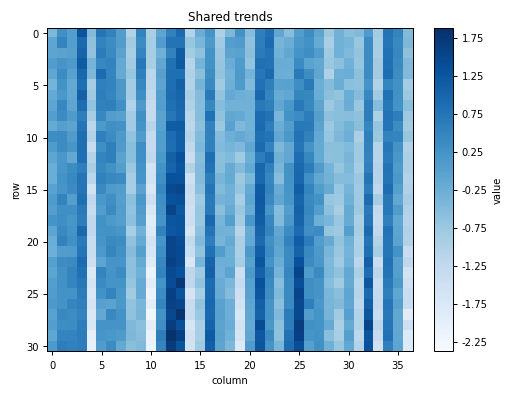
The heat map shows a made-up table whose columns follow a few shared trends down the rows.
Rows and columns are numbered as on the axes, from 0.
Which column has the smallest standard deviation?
34
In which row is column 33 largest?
7
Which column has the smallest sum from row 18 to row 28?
10
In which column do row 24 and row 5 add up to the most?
13
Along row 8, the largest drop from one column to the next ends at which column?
14
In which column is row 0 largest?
3
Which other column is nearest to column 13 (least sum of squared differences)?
12
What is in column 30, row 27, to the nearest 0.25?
0
